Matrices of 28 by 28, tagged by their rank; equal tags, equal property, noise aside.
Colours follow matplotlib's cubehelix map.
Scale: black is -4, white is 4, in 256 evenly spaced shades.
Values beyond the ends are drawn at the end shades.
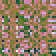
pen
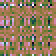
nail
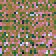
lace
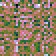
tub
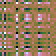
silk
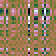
silk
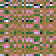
nail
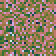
lace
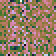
lace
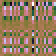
silk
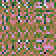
pen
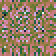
tub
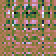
nail
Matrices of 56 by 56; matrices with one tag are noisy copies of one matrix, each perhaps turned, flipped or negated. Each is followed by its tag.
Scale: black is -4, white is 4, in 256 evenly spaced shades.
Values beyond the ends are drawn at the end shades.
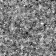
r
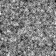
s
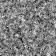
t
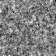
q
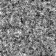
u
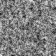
s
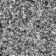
s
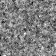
q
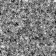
s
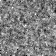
q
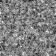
s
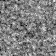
r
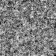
s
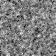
t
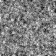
q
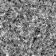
t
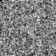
s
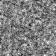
q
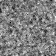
q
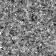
u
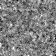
q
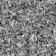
u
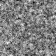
q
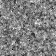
u
